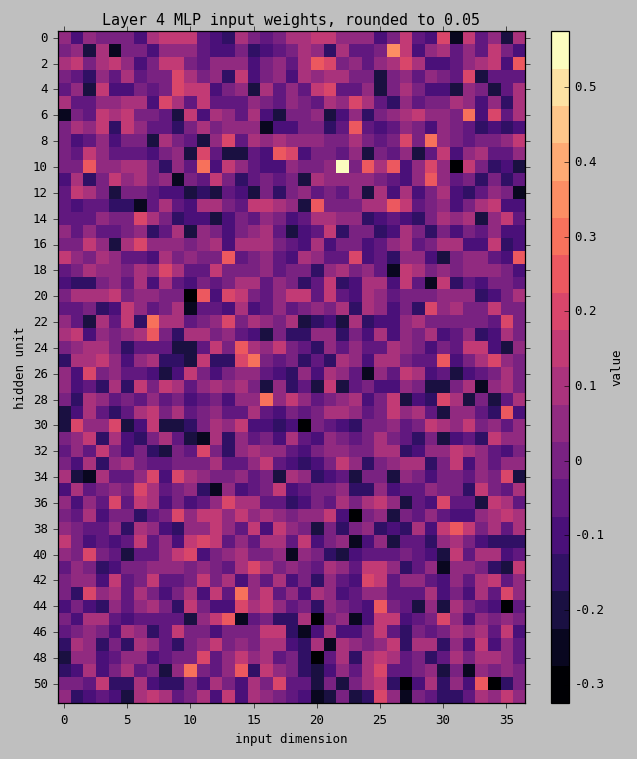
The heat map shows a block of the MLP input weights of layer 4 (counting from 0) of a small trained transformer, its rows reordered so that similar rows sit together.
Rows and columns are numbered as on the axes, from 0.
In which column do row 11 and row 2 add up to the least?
35
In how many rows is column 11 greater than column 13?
27
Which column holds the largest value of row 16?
6
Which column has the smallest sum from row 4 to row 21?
10
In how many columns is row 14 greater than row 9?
19
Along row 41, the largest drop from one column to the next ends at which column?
30
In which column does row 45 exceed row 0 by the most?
13
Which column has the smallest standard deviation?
28
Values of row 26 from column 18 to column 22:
-0.15 0.05 -0.1 0.1 0.05
